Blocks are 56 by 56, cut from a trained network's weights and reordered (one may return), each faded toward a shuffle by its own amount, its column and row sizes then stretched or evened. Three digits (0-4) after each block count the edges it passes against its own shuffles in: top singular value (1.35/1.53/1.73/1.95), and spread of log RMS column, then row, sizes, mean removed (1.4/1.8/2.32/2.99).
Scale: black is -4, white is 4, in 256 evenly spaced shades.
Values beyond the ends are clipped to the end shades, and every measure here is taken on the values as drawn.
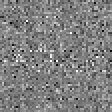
0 0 3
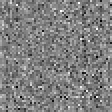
0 1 0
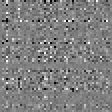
2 3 4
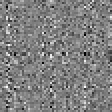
2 3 2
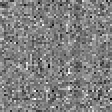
0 0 2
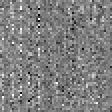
1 3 1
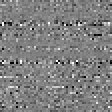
2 1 4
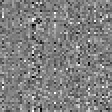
2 4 0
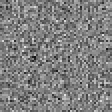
3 1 2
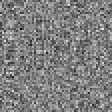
3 0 0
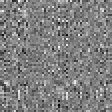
4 3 2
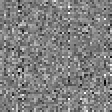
2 3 1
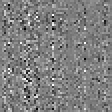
2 4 1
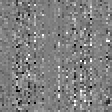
0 4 1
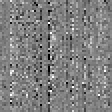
3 4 1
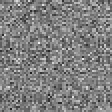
4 0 2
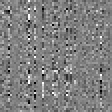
4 4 1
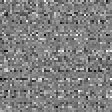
2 0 4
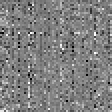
1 4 1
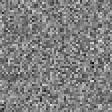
2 0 1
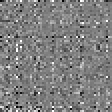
2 3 4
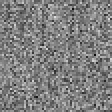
2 1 0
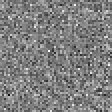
0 0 1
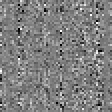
0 4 1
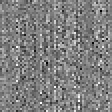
2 3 0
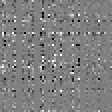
1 4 3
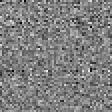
2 1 2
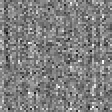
2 1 1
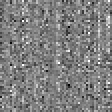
2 3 1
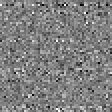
0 1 3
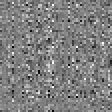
1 4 2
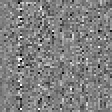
1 4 0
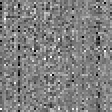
2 3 1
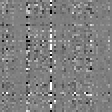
4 4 3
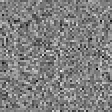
2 0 2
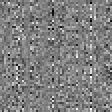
3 4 0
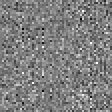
1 3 0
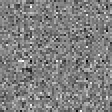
2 2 1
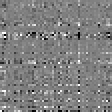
4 3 4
